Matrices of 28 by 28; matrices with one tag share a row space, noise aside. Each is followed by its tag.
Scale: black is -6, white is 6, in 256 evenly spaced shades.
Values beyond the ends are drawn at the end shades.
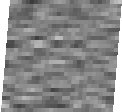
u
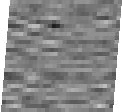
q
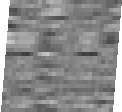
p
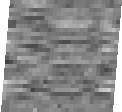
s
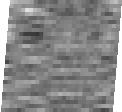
s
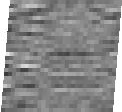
s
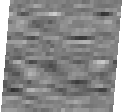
q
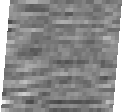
s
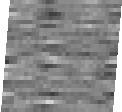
p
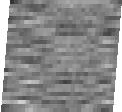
s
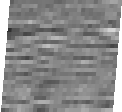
p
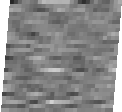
u
